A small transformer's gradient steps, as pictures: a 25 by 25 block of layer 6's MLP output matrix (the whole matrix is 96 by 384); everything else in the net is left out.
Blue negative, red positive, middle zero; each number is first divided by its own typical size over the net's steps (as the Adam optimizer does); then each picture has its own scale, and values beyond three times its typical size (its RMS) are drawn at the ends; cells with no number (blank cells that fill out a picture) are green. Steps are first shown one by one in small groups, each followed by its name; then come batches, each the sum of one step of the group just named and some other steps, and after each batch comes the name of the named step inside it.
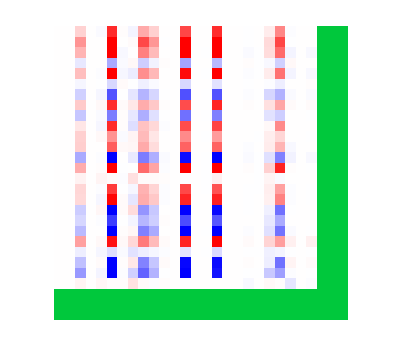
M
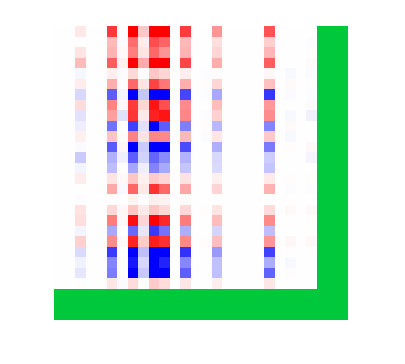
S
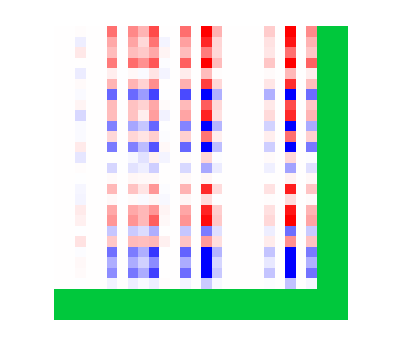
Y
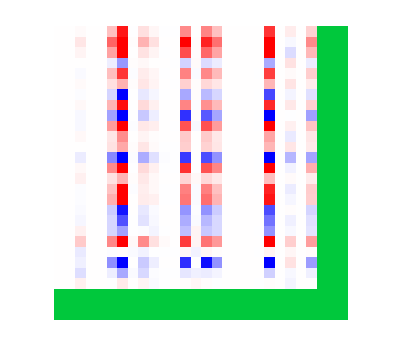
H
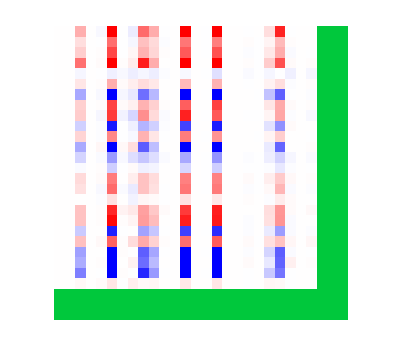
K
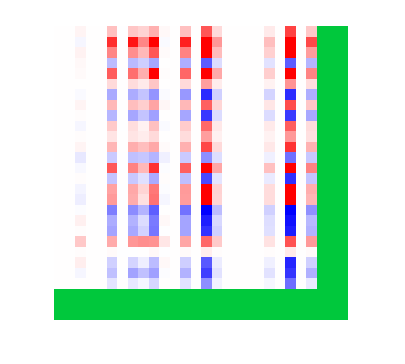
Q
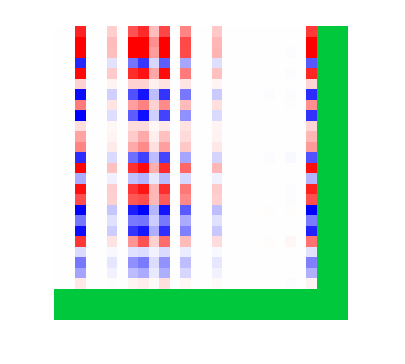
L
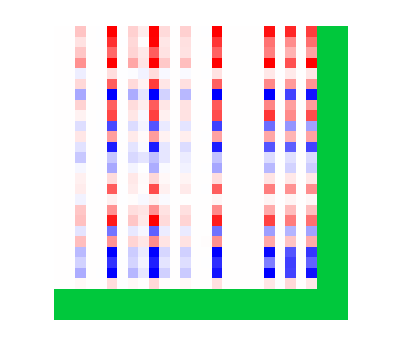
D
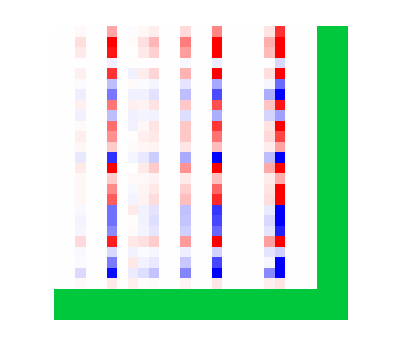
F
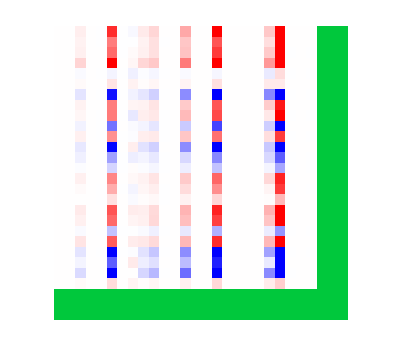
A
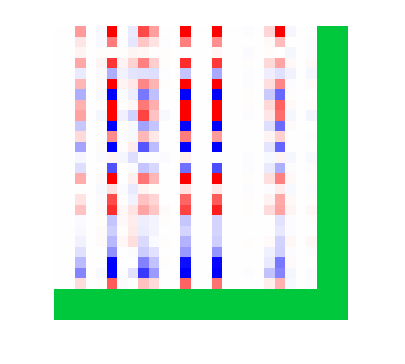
K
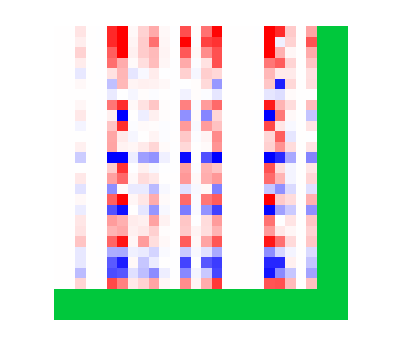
H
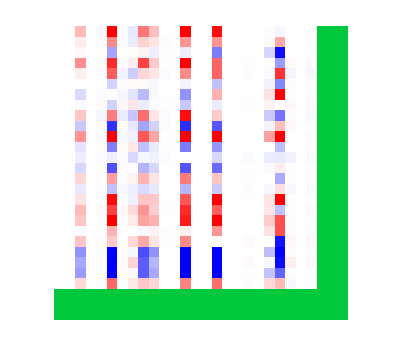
K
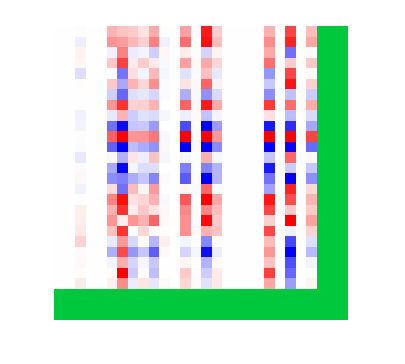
Y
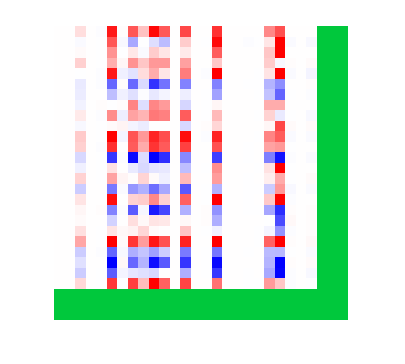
F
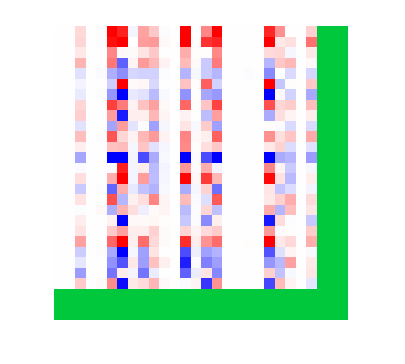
H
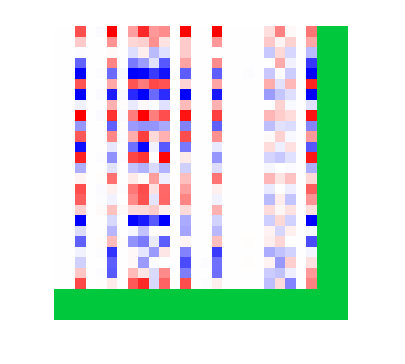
K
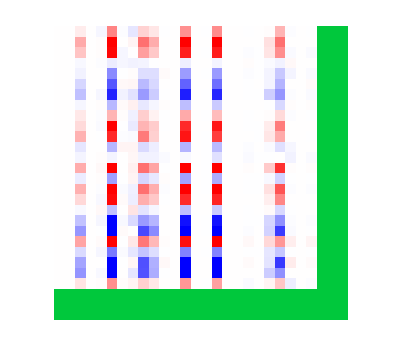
M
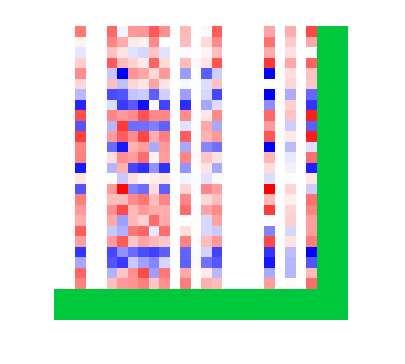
D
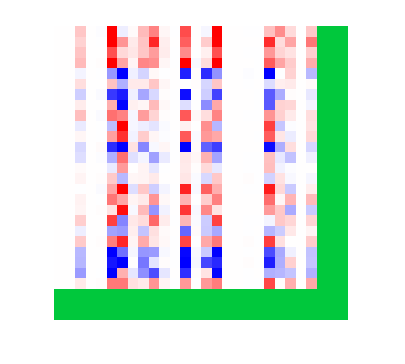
K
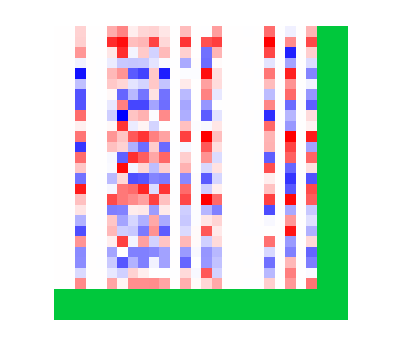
H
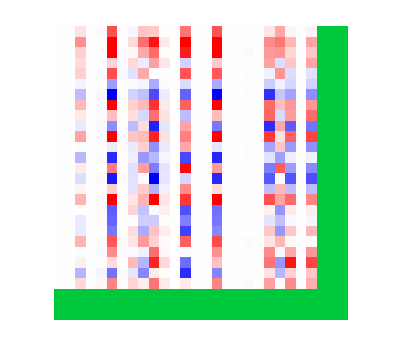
M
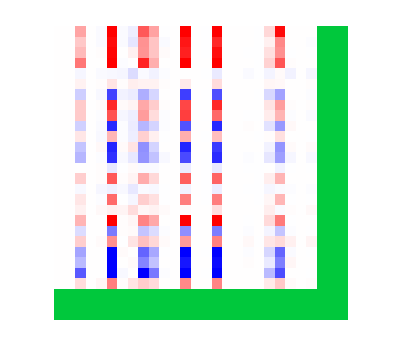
K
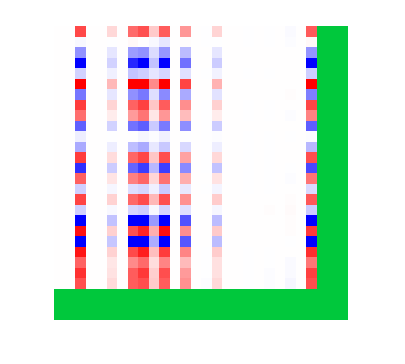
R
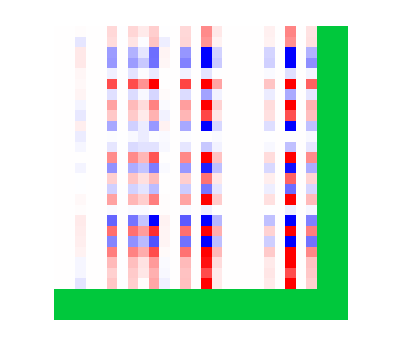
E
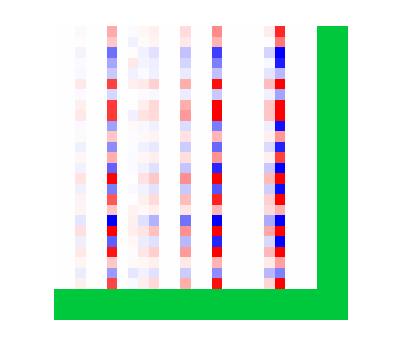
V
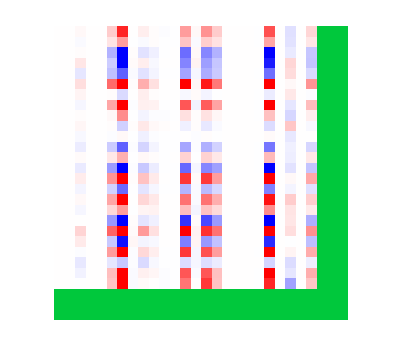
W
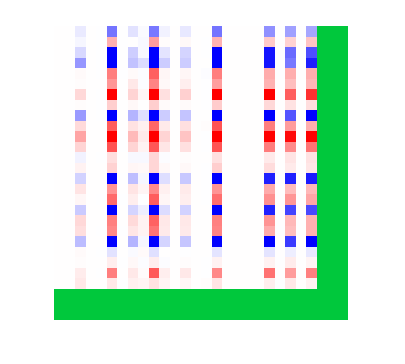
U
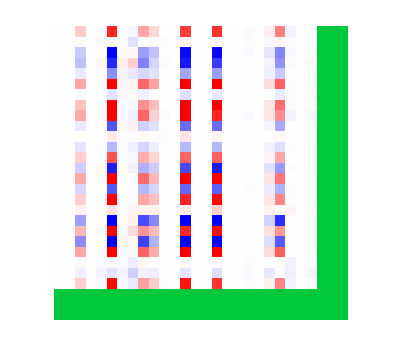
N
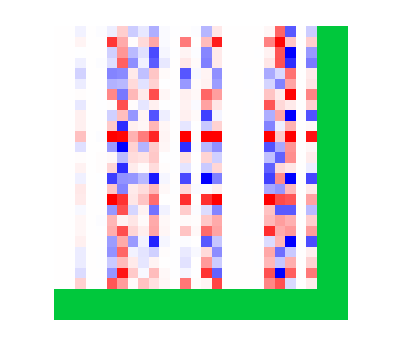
U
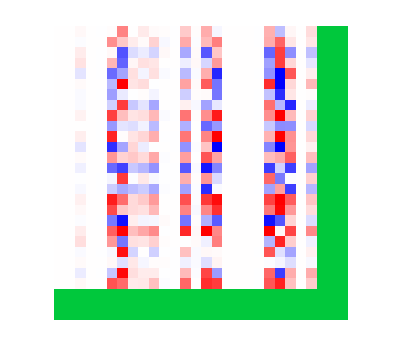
W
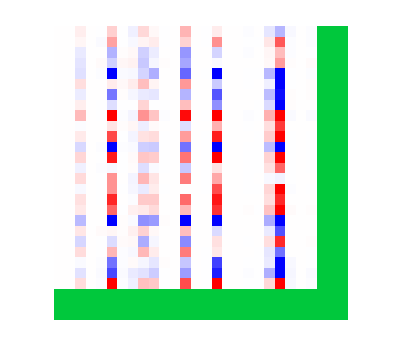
N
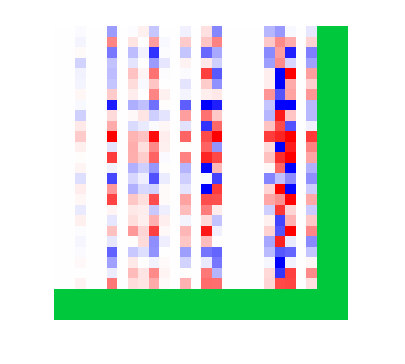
U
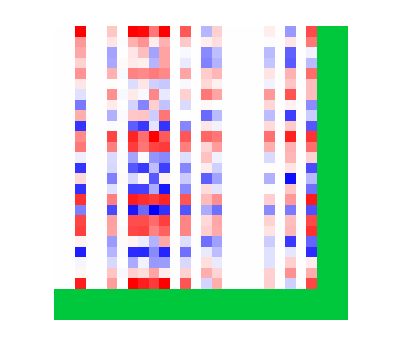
U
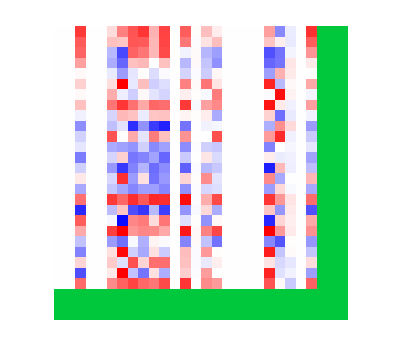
W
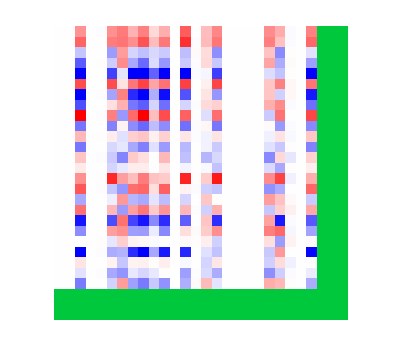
V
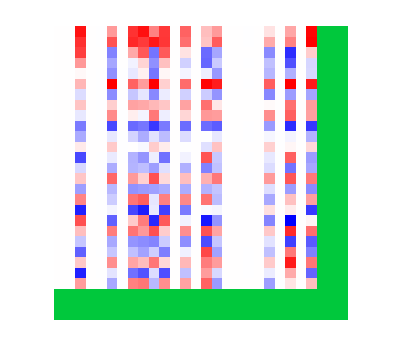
E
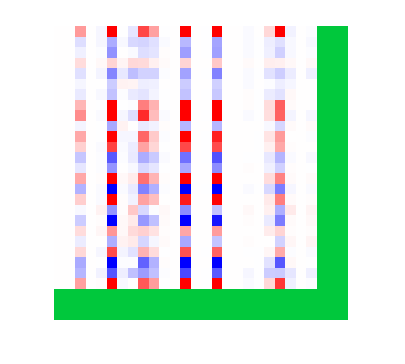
N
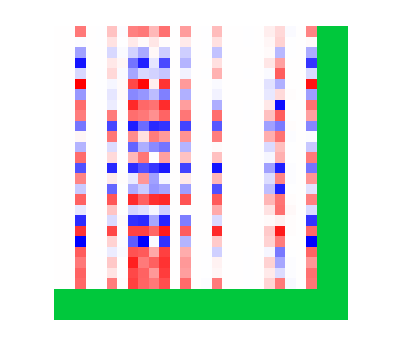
R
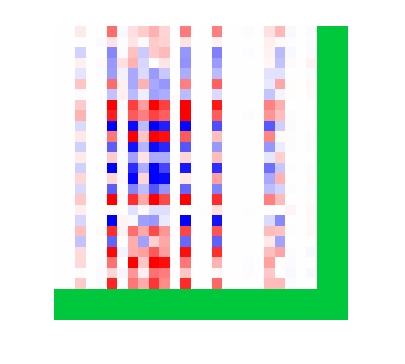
N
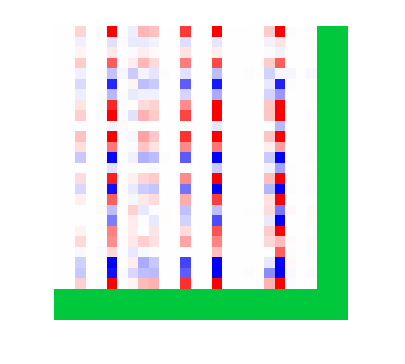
V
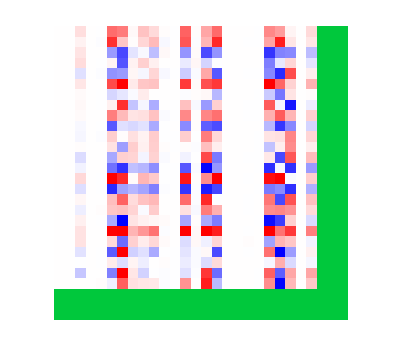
W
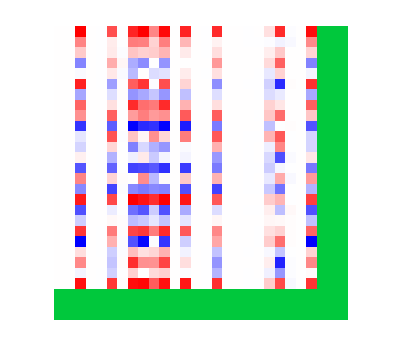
R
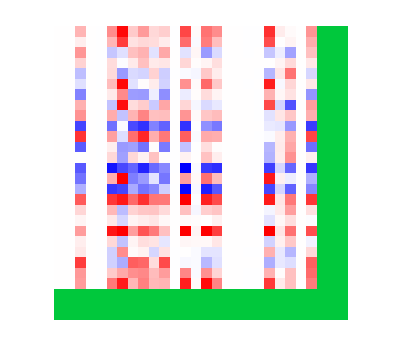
W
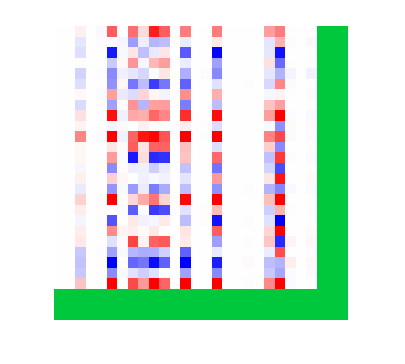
V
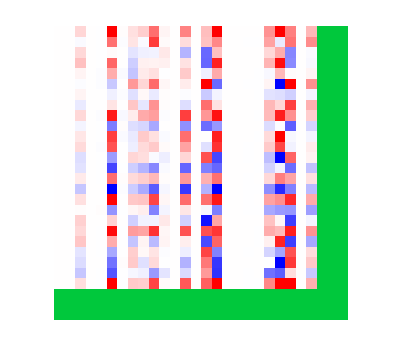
E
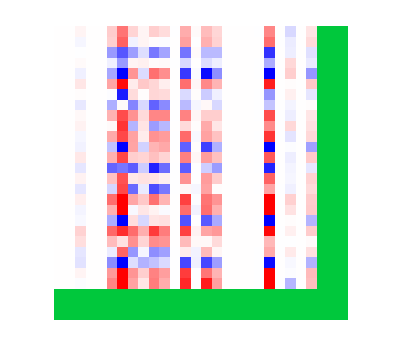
W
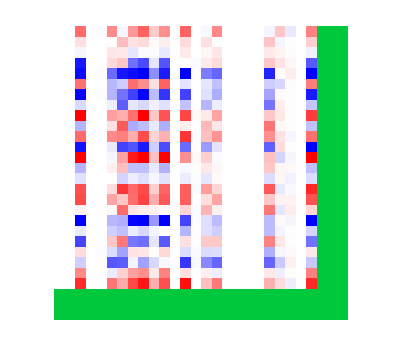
R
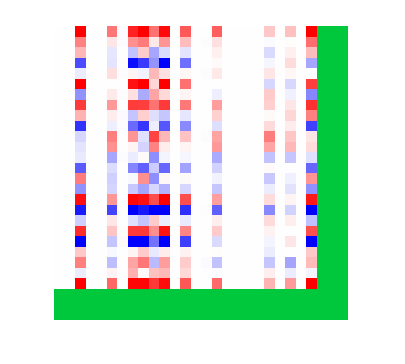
R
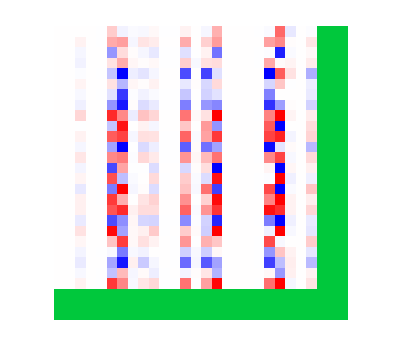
V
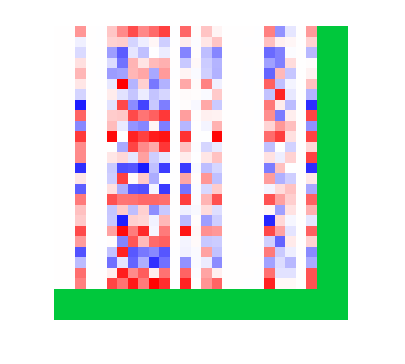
W
